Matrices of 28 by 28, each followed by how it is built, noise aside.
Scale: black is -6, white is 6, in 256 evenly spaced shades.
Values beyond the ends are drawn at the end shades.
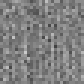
blocks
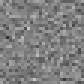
blocks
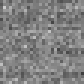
blocks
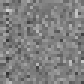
uneven columns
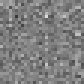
low rank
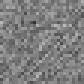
Hankel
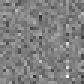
uneven columns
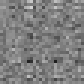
low rank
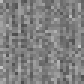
blocks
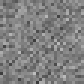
Hankel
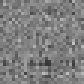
low rank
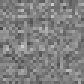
blocks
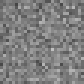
blocks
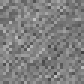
Hankel
